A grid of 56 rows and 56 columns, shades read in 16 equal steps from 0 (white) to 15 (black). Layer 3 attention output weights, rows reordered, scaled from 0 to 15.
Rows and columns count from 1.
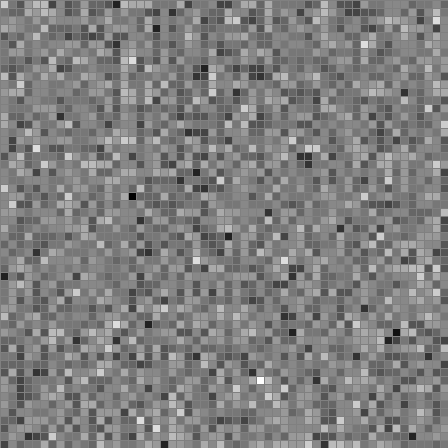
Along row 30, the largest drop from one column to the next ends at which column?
48
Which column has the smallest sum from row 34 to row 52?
53
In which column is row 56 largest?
21
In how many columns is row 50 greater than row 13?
22
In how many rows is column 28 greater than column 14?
31
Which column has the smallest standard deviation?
44
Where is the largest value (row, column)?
25, 17
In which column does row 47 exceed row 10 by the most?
27
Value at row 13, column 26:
6
